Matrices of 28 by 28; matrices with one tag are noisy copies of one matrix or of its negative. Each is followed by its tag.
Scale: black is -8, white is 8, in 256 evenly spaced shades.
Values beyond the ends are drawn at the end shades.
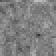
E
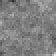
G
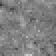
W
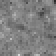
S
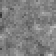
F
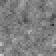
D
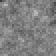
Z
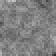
G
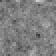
E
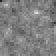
Z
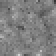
S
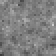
D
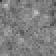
Z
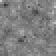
Z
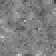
S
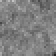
G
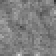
S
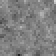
S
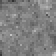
G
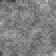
G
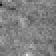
W
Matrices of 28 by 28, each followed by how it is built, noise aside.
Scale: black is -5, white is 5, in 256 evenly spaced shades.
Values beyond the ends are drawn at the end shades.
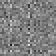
low rank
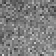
smooth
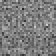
repeating columns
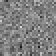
low rank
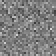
repeating columns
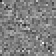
diagonal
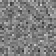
repeating columns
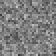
blocks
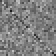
diagonal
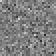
diagonal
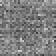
blocks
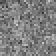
smooth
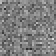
blocks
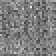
blocks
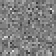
low rank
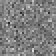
blocks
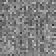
blocks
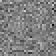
low rank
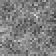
smooth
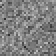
Hankel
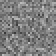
blocks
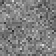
smooth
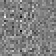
low rank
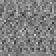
repeating columns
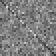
diagonal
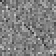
diagonal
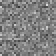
low rank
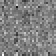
low rank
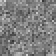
smooth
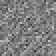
Hankel
